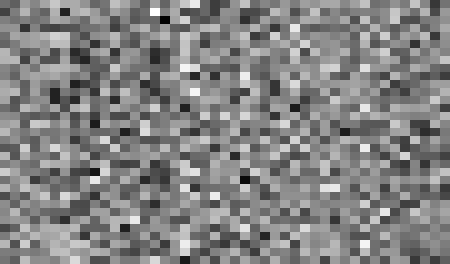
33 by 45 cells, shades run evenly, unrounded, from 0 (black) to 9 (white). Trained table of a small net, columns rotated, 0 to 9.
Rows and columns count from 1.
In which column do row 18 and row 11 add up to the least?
8
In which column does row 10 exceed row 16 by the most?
25
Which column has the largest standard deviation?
19
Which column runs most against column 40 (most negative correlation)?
30
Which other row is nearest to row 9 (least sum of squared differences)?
1
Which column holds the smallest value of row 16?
10
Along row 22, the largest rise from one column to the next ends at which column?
11
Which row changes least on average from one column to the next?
9
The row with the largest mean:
5
